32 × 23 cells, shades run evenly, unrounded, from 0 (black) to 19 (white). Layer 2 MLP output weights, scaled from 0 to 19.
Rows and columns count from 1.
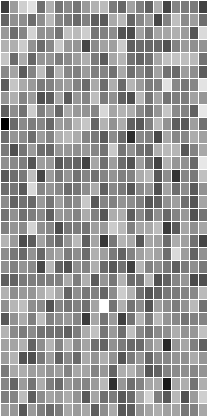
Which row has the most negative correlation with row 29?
32
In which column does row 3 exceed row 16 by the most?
4
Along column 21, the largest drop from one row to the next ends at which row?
31
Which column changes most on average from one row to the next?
23
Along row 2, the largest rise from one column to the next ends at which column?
13
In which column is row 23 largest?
14
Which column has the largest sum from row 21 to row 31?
3
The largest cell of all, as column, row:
12, 24
